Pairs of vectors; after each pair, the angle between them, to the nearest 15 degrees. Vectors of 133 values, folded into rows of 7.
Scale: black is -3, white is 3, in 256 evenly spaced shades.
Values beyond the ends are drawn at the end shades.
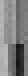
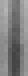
60 degrees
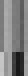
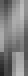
135 degrees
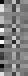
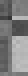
90 degrees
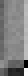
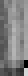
30 degrees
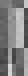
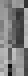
165 degrees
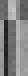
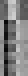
15 degrees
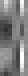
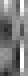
15 degrees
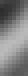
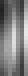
45 degrees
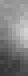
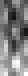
135 degrees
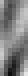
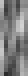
45 degrees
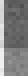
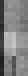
150 degrees
